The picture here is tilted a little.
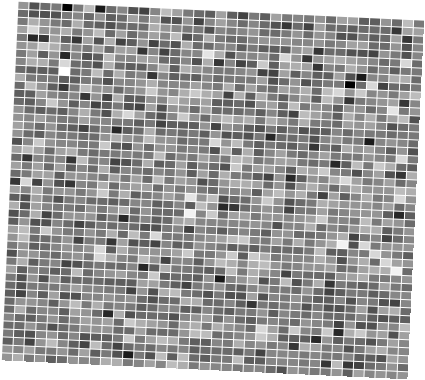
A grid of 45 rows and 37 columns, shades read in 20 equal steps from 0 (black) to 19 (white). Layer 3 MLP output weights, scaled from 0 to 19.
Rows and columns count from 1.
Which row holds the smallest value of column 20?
34
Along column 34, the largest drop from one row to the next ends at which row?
31
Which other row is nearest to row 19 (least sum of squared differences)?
3
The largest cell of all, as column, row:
5, 9
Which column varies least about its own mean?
37
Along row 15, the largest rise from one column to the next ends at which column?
20
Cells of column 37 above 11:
6
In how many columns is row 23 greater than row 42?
20
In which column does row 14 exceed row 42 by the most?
27
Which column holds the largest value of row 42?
12
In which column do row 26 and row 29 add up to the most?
33
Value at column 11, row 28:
9
